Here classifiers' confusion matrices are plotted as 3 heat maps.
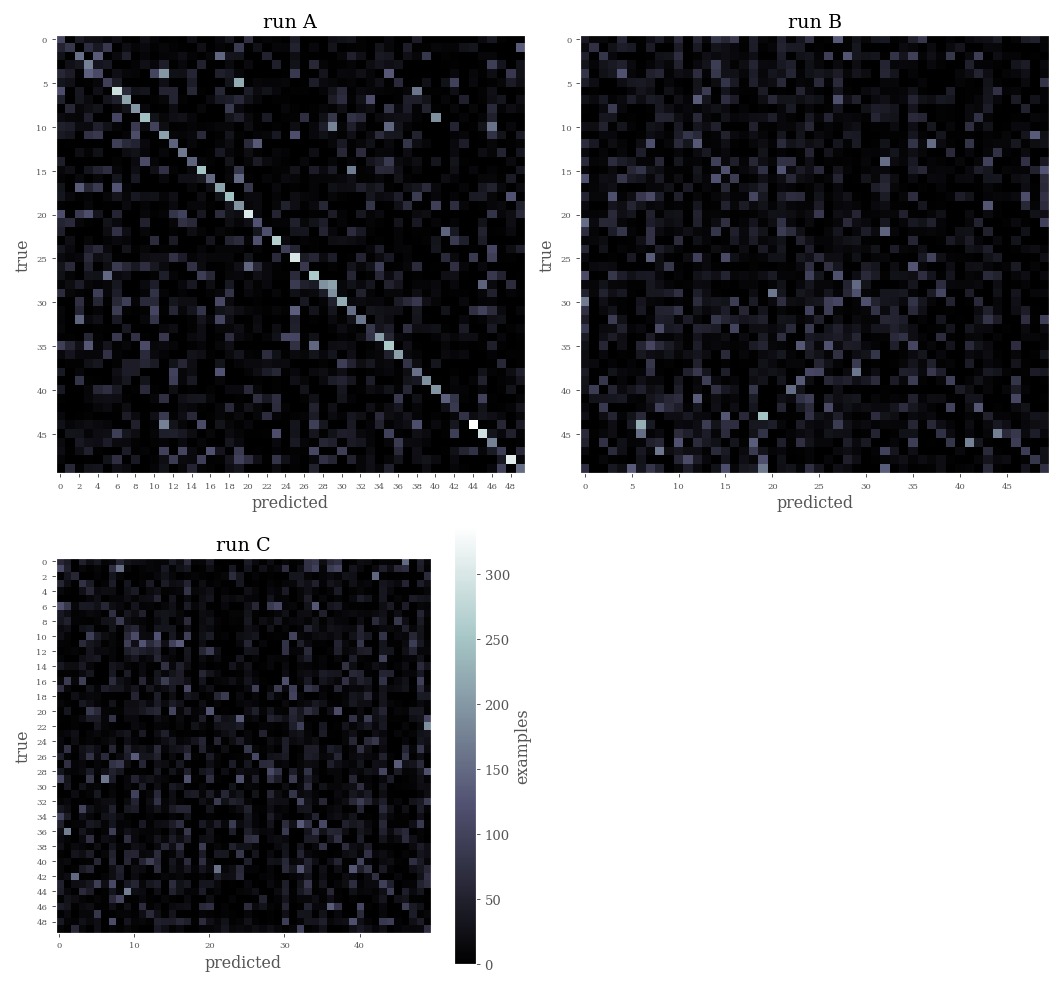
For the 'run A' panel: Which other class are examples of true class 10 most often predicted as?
29
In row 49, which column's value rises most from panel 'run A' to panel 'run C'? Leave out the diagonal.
32
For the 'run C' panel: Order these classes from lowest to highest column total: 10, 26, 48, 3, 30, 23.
23, 26, 3, 10, 30, 48
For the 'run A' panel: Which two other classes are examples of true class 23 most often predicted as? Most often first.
21, 42
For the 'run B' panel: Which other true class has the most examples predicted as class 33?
2
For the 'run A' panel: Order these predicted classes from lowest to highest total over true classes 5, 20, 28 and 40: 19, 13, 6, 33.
33, 13, 6, 19
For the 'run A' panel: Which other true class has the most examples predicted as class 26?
9
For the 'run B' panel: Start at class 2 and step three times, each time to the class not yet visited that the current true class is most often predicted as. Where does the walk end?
20
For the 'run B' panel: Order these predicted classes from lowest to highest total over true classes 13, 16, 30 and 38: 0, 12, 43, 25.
43, 25, 12, 0
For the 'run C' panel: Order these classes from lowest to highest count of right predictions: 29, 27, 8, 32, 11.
29, 27, 8, 32, 11
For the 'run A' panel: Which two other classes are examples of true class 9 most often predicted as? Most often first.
40, 6
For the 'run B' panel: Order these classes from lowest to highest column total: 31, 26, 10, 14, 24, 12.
31, 26, 14, 10, 24, 12
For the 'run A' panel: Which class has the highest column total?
6
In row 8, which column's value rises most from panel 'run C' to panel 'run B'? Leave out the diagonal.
3
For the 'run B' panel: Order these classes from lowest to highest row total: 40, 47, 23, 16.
23, 40, 47, 16
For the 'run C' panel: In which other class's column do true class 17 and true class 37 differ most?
31
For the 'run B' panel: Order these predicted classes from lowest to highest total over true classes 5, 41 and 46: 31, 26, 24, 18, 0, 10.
31, 26, 0, 24, 10, 18
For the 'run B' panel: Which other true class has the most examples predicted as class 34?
42
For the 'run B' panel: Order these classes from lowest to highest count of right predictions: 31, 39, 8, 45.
8, 45, 31, 39
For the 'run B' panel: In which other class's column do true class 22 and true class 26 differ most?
32
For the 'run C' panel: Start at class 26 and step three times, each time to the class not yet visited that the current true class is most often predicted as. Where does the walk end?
43
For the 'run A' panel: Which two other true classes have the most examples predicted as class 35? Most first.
10, 4
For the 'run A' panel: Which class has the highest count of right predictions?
44
